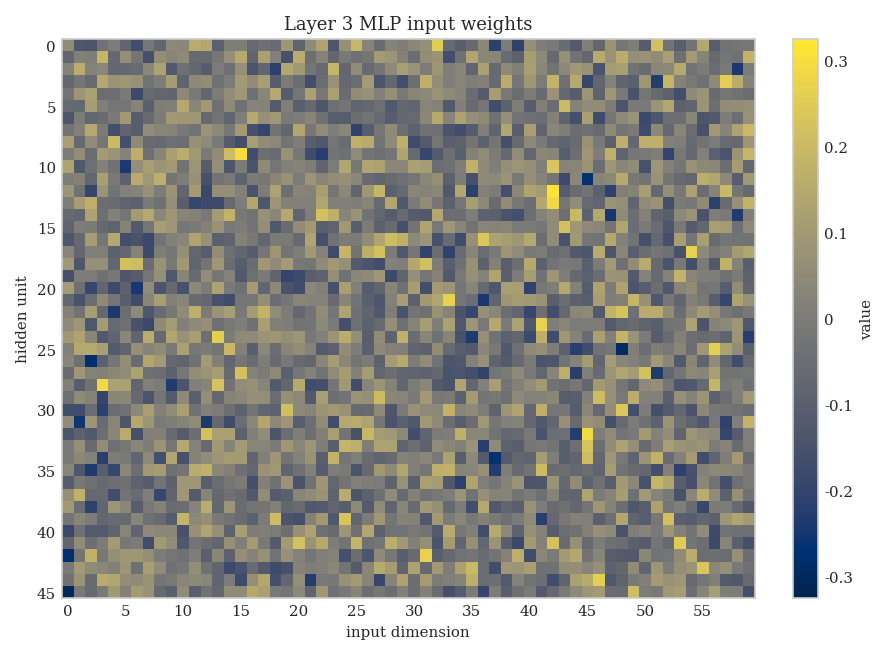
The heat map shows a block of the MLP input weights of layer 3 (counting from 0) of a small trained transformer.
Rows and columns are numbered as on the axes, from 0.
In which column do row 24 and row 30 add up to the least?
3
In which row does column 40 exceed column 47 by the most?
12
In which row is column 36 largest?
16
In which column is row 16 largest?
36
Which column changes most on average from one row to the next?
48
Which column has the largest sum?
24
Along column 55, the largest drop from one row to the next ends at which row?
38
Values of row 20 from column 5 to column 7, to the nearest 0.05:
-0.1 -0.25 0.05
